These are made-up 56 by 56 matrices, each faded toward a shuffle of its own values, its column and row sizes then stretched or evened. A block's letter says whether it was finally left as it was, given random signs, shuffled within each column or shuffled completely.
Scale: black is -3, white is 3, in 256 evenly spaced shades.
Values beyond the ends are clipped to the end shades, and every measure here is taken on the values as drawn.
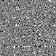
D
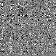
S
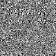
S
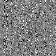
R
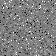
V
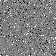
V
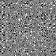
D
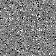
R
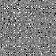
D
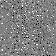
R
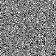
R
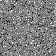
V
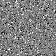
V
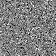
V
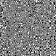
D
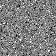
V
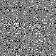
S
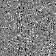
R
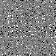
S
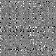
D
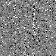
R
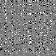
D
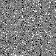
R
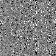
R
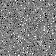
V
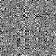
D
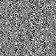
R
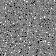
V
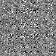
S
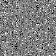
R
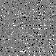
S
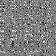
D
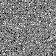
V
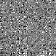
D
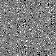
R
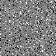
R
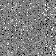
R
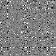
D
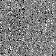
R
